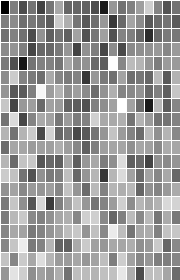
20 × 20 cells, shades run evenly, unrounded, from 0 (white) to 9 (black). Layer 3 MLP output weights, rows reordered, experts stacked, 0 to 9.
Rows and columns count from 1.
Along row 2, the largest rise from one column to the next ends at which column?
13
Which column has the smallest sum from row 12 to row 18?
14
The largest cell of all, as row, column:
1, 1
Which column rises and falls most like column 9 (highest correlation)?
5
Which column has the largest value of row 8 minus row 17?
17
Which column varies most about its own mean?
3
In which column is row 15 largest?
6
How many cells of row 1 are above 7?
2
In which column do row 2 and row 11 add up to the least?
7
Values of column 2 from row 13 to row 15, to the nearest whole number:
2 3 2
